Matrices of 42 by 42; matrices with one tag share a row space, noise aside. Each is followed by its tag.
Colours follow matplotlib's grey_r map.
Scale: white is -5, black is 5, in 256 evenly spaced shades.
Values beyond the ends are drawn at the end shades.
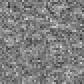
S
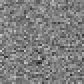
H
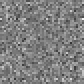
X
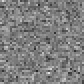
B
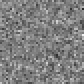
X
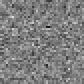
B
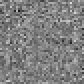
X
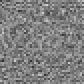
H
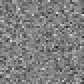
X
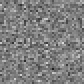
H
